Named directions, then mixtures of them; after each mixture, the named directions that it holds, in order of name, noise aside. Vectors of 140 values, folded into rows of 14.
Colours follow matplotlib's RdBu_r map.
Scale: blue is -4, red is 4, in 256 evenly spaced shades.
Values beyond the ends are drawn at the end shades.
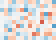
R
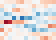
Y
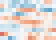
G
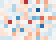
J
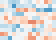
G, J.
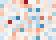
G, J.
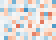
R.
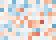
G, R.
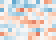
G, R.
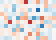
J.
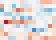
G, Y.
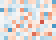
R.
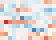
G, Y.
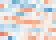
G.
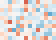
J, R.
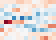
Y.
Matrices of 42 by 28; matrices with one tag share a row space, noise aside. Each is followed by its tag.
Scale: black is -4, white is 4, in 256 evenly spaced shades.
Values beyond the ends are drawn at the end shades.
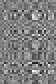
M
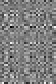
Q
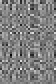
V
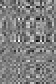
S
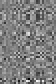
S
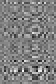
M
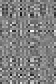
V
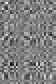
Q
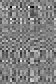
V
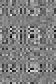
V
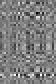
S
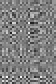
V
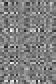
Q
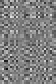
Q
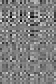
V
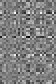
S
